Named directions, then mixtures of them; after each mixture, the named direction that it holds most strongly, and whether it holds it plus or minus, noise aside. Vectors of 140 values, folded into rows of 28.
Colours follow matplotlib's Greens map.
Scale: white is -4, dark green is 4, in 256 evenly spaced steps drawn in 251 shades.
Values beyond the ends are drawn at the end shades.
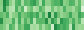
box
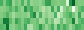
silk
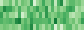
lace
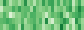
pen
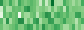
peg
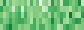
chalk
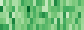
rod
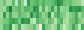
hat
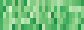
hat, minus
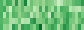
hat, minus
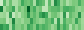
rod, plus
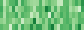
hat, minus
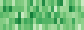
lace, plus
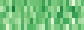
silk, minus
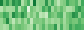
rod, minus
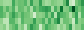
silk, minus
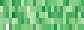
rod, minus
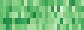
silk, plus
